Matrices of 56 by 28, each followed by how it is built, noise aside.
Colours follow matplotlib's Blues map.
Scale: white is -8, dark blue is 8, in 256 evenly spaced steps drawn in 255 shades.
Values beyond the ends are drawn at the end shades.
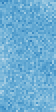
smooth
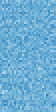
blocks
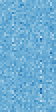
uneven columns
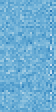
low rank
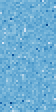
sparse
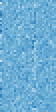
uneven columns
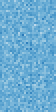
repeating rows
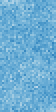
smooth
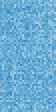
blocks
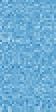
low rank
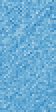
Hankel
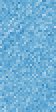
Hankel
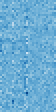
uneven columns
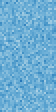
repeating rows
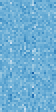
uneven columns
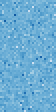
sparse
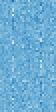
uneven columns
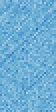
Hankel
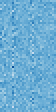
uneven columns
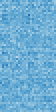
blocks
